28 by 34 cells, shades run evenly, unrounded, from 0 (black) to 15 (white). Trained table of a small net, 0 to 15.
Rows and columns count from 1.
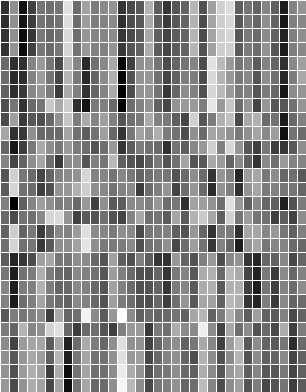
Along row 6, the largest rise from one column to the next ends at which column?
24
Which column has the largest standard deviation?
14
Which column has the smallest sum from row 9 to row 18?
32
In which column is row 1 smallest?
3
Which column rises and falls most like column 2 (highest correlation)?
11
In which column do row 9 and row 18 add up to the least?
27
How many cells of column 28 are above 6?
16
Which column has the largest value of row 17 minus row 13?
34
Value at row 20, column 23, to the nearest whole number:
10
